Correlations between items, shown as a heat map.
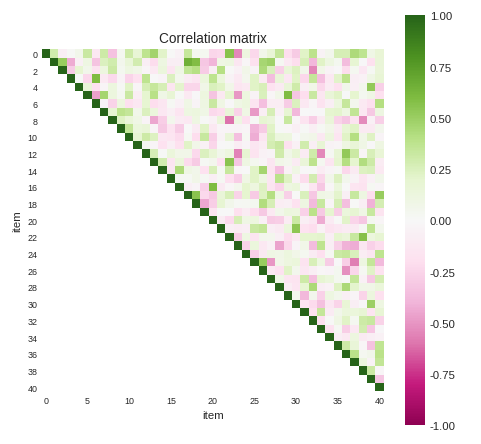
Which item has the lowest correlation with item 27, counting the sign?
25
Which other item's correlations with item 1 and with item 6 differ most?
3
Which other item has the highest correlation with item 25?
26
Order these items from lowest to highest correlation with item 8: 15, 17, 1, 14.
14, 17, 15, 1
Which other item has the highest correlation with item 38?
22
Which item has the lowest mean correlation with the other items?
23
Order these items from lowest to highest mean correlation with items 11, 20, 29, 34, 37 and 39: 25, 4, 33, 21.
33, 25, 21, 4
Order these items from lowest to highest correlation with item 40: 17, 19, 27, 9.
19, 9, 27, 17
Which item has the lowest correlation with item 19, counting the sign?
18
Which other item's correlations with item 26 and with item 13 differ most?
36
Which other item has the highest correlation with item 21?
30
